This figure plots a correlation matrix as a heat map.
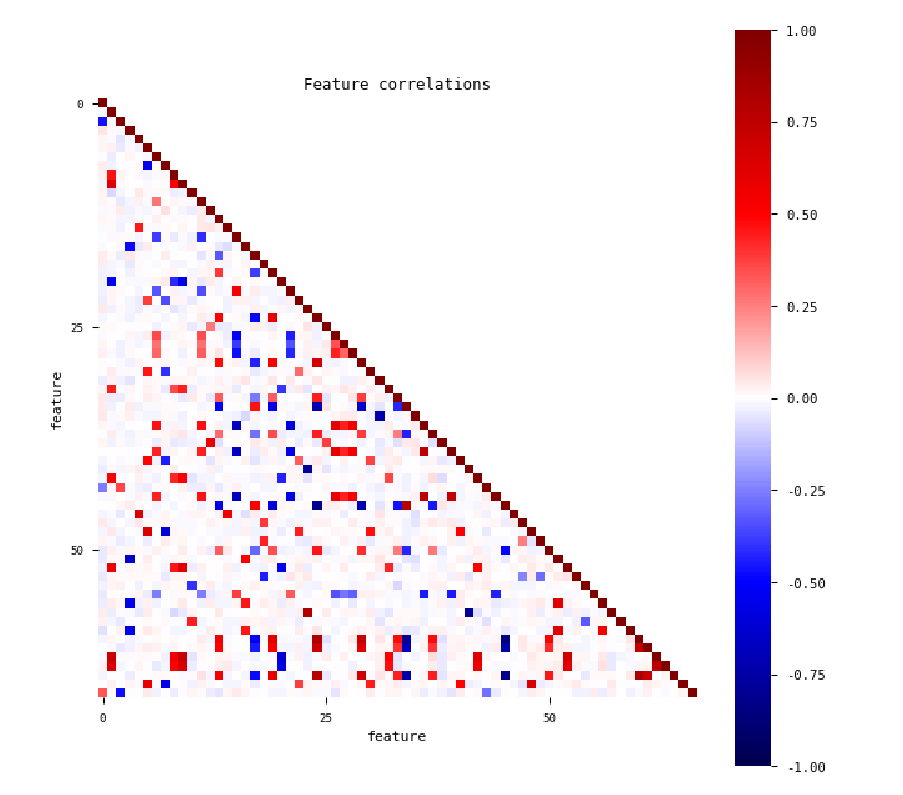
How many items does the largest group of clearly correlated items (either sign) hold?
13
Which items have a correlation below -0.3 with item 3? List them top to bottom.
16, 51, 56, 59
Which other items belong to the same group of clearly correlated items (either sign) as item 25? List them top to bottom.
12, 38
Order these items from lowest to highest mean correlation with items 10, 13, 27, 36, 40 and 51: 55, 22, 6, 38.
55, 38, 22, 6
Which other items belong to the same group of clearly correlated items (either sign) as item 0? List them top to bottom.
2, 43, 66
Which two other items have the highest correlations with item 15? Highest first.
21, 55
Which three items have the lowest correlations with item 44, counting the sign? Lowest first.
15, 21, 55
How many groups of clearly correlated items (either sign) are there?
12
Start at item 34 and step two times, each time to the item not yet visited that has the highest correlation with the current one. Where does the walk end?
17
